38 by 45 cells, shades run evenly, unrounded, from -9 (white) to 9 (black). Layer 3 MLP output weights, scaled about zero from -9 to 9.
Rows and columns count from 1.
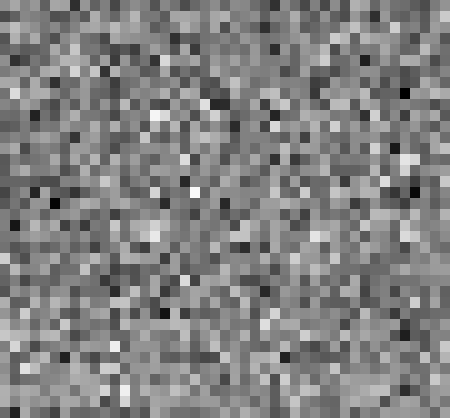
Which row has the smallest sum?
36
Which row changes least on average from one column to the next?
25
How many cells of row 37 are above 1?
8
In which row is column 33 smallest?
6
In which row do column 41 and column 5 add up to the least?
22
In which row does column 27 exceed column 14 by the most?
27
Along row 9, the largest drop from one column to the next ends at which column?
42
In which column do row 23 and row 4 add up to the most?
18
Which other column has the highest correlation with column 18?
11
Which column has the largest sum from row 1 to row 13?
41
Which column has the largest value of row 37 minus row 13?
15
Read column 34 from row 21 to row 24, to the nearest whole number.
-3 -2 -2 -5
